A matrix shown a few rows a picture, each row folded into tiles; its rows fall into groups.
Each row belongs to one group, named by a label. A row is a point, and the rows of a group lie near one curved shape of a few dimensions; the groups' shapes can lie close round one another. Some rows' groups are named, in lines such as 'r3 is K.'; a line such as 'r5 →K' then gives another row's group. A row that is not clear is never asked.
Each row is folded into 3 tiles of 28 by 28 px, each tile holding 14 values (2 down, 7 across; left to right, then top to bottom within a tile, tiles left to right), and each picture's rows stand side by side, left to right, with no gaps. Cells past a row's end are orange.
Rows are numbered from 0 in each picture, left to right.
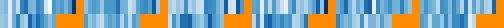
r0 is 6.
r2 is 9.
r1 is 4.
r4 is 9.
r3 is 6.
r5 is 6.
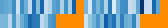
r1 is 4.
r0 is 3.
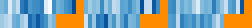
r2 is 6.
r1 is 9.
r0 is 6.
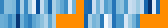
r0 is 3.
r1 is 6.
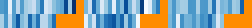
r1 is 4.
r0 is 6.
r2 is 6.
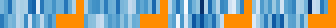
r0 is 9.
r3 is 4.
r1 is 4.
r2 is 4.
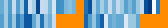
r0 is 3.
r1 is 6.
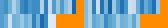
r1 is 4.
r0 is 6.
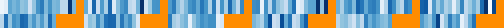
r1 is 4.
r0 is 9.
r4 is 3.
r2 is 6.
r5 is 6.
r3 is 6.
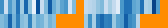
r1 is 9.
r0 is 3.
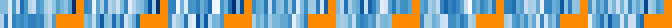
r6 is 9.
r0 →6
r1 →6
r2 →6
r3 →3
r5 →6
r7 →9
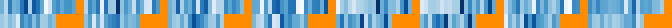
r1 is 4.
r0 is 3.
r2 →3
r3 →6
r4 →9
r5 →9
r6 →4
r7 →9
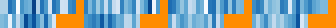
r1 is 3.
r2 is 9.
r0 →4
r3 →9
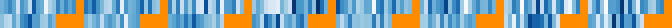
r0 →3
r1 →9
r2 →3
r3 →9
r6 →4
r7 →4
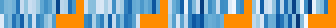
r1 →9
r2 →4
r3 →4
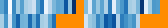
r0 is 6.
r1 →4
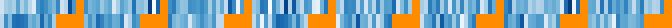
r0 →9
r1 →3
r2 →6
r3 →4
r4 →9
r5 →9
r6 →6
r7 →3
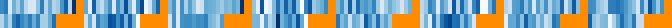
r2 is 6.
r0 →6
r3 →4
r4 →3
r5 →4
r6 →9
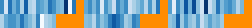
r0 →3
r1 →3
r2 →3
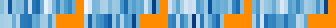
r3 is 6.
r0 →3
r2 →9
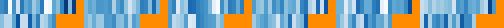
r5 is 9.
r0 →6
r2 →6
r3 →3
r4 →6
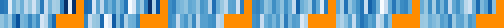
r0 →6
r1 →6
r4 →3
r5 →4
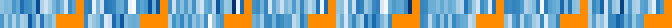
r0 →3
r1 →6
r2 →3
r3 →3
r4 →6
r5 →6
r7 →4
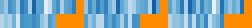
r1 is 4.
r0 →3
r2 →3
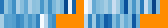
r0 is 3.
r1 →9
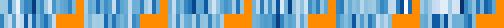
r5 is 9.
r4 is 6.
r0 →4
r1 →4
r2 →3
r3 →3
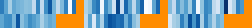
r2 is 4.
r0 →3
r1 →4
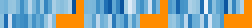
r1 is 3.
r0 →6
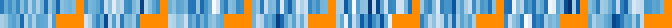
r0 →9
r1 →9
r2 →3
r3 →3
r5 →4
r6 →6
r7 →3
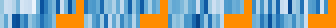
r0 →9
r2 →3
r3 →3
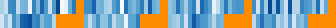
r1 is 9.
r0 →4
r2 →3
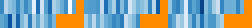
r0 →3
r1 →3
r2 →4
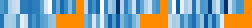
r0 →6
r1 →4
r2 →4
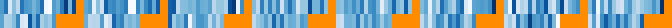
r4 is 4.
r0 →6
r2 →6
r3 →4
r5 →6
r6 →4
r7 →6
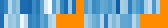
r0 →6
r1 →9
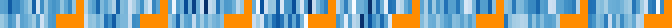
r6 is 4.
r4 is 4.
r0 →9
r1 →4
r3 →4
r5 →4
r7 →6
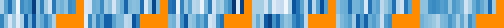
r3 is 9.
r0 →4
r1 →9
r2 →6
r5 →4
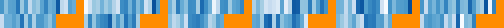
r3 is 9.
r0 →9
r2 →3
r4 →6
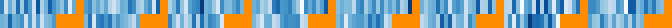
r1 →6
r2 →4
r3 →6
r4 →6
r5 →4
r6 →4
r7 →9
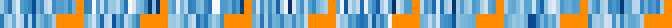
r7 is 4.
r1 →6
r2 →6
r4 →4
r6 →3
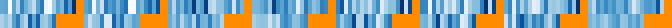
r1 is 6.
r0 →6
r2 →3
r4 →6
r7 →4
